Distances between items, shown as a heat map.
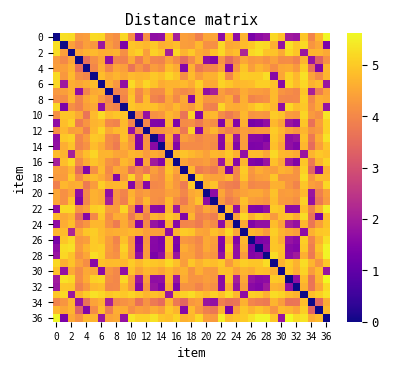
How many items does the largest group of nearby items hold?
12
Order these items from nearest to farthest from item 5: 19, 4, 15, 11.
4, 19, 11, 15
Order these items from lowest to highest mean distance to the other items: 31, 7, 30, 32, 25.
32, 31, 7, 30, 25
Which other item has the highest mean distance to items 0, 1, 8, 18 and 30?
33
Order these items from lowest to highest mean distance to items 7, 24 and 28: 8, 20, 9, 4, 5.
20, 8, 4, 9, 5
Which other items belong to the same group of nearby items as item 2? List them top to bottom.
15, 25, 33
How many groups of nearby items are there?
8
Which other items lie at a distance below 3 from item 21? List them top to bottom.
3, 7, 20, 34
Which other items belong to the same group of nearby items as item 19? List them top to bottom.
10, 12
